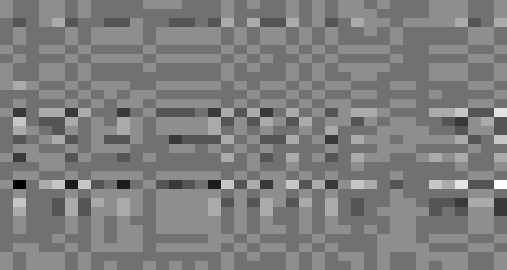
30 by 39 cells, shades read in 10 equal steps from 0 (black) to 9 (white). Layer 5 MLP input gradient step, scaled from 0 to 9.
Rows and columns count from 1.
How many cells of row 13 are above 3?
27
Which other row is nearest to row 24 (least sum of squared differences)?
15
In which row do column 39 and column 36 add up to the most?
21
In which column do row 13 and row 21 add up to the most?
39
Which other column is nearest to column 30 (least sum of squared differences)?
33
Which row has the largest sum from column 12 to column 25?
24
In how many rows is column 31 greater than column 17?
4
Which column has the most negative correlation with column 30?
22
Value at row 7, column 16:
5
